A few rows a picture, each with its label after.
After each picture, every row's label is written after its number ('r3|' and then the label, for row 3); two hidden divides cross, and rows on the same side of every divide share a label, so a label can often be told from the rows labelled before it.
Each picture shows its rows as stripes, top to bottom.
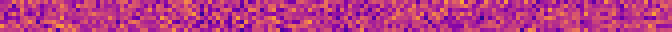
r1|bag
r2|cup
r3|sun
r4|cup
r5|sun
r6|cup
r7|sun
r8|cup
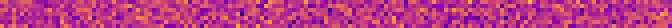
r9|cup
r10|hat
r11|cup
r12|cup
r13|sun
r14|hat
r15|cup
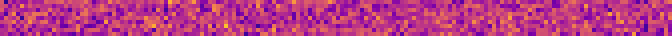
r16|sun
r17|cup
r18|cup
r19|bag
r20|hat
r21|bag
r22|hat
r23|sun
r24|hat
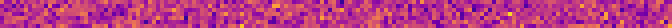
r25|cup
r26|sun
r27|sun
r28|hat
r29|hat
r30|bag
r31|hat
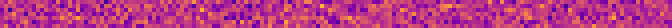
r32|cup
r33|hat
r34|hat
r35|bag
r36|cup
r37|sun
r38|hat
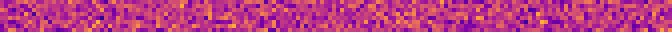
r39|sun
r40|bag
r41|sun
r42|hat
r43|bag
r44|sun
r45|sun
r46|bag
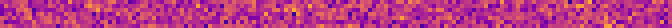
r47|cup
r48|sun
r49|sun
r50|hat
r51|hat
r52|cup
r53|hat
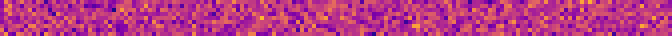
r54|hat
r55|hat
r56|hat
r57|bag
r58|sun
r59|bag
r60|cup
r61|cup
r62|sun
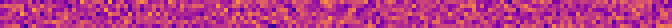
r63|sun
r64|bag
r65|bag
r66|cup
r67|hat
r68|sun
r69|bag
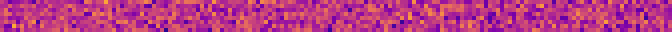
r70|sun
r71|bag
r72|hat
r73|sun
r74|sun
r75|bag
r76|cup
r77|cup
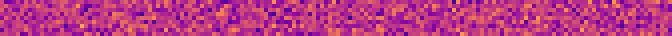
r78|sun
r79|hat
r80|cup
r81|bag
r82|hat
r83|cup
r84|sun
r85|hat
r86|bag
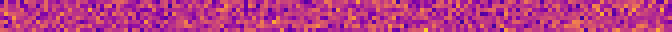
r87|hat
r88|hat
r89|bag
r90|hat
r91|bag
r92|sun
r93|cup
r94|bag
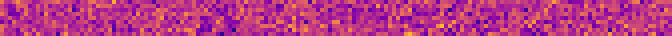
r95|cup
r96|sun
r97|sun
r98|sun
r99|cup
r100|bag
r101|sun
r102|cup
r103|sun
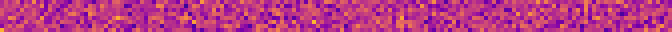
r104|hat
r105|cup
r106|cup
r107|cup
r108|bag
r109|sun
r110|bag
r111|cup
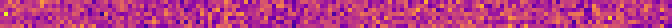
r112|bag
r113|bag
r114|bag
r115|hat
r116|bag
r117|hat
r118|bag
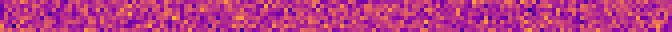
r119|bag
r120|hat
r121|hat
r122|hat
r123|sun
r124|cup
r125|sun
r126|bag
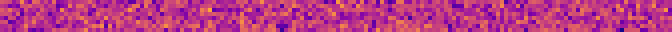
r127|cup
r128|sun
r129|hat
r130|hat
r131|bag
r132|sun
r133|sun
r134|sun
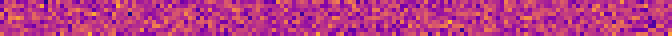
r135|bag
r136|bag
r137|hat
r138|cup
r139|bag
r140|hat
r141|bag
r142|sun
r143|cup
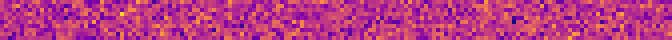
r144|sun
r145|bag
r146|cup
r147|hat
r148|hat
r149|cup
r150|bag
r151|bag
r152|sun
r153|hat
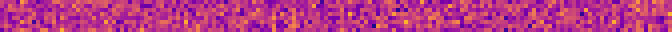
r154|cup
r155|bag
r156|cup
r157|cup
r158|sun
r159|sun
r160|sun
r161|sun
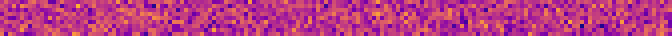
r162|hat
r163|cup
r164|hat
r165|hat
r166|sun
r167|hat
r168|cup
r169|cup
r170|cup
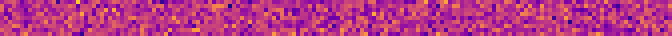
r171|bag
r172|cup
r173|cup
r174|bag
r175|sun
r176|cup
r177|bag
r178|sun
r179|sun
